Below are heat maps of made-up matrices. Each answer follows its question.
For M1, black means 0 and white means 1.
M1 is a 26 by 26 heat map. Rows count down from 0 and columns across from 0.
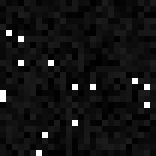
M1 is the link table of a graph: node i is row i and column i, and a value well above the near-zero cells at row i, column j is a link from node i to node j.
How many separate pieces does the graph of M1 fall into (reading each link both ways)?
12
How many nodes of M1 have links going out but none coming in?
8
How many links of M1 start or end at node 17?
1
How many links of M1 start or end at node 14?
3
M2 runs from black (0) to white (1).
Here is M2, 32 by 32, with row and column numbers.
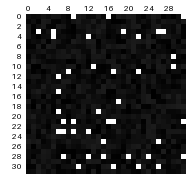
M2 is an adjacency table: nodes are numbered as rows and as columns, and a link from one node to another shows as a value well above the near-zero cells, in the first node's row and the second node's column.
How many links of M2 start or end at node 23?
4
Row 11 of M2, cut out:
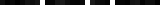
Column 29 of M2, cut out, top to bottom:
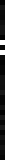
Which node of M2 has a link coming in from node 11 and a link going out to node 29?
node 8
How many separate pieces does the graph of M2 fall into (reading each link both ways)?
2
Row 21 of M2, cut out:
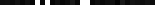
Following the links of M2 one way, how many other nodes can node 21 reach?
6
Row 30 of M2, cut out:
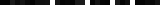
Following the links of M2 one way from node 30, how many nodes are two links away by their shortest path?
3
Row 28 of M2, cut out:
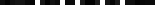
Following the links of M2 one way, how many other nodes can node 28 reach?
7
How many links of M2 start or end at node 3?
5
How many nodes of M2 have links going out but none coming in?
9
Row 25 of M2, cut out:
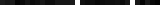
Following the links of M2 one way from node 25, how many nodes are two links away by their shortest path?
1
